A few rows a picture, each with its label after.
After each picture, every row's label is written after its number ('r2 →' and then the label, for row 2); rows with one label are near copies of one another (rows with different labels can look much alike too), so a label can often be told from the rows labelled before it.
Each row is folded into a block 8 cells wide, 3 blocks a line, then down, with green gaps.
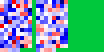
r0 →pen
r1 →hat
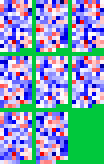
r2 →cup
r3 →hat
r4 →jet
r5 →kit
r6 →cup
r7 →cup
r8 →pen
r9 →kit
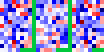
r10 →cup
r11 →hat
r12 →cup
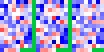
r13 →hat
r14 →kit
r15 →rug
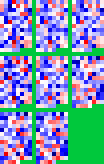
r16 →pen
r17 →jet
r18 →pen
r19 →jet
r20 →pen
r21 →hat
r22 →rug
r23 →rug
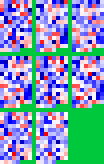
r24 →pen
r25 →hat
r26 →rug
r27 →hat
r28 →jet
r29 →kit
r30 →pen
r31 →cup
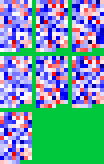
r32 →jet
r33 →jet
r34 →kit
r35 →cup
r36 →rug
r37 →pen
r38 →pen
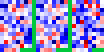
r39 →hat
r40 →hat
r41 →jet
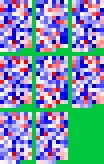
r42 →jet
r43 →rug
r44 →cup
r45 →jet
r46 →rug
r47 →pen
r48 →jet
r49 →pen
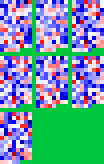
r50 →hat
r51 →rug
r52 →jet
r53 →jet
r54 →rug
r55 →jet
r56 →pen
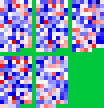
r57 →cup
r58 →jet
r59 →rug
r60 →jet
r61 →kit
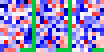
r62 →hat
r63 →pen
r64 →cup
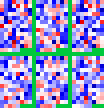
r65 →pen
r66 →rug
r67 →pen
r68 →kit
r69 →hat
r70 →pen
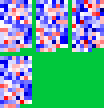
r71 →kit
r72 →rug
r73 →cup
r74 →kit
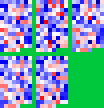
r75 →rug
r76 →jet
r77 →kit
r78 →rug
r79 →rug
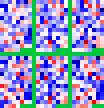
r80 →hat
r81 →jet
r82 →pen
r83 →rug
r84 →jet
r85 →kit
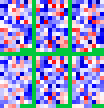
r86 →kit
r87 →jet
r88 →rug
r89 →hat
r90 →pen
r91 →pen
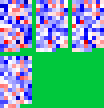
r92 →kit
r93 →jet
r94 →jet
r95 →rug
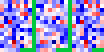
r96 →jet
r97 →kit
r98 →jet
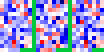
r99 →pen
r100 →hat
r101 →jet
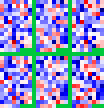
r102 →jet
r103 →rug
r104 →cup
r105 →pen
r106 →hat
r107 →kit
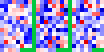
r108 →kit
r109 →pen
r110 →cup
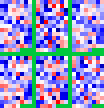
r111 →kit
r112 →pen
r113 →kit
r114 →hat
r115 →rug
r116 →pen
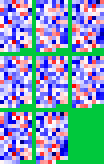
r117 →cup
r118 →rug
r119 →hat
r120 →cup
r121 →jet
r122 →rug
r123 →pen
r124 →hat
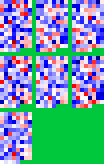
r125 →jet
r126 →rug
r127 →kit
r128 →cup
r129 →cup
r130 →rug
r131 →pen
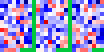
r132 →rug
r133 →cup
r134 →hat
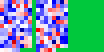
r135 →pen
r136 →rug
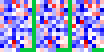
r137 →jet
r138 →pen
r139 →jet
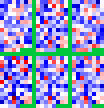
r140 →rug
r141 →pen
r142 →kit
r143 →jet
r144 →jet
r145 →jet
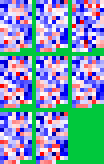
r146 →kit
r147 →hat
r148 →jet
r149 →kit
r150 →hat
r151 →kit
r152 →rug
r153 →hat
